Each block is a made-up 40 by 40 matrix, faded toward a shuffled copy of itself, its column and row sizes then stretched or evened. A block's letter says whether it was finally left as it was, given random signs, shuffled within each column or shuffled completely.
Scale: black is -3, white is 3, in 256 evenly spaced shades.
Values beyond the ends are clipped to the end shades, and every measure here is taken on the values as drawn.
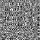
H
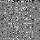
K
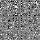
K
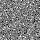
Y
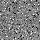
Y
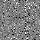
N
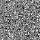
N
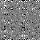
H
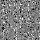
N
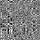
H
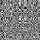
H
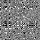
H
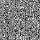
N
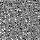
N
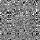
H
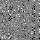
N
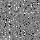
N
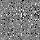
K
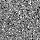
Y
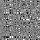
H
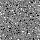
Y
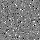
Y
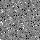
Y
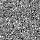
Y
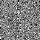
N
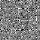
K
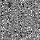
N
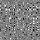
H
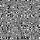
H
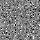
N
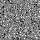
Y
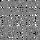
K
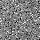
Y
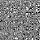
K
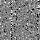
N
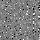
N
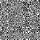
K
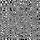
H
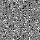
N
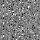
N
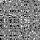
H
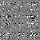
K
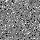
Y
